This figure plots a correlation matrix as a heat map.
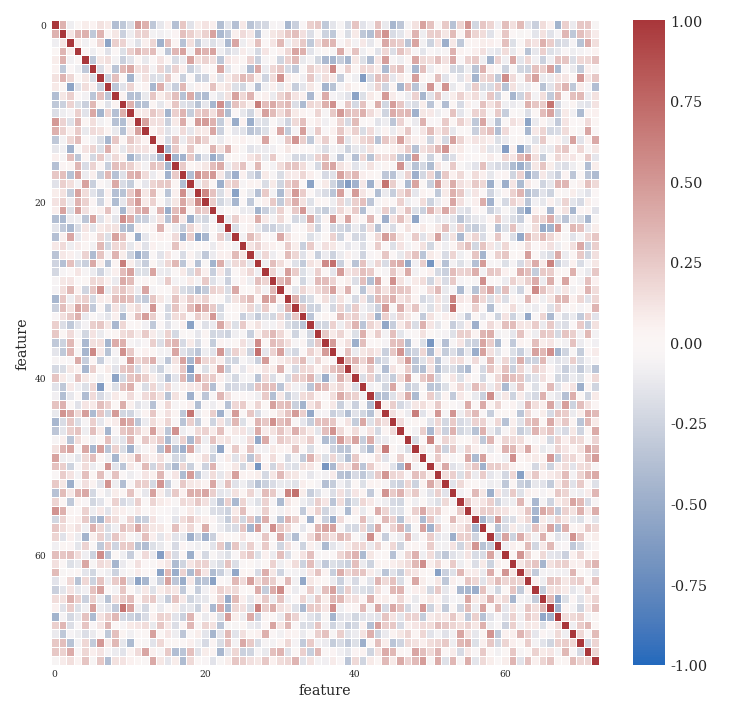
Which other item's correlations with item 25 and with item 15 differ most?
16
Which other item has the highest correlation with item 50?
47
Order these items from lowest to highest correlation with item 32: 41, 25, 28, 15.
15, 41, 25, 28
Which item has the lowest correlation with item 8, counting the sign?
40
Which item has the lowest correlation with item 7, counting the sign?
2
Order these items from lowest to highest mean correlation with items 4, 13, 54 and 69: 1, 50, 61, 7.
7, 50, 1, 61
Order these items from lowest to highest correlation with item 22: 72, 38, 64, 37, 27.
72, 38, 64, 27, 37
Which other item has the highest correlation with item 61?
49
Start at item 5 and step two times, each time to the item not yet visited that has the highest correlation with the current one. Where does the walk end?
27
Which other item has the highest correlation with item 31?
53
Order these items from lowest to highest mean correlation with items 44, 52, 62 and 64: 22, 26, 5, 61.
22, 5, 26, 61
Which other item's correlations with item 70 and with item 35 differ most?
41
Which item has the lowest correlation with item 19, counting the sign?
24
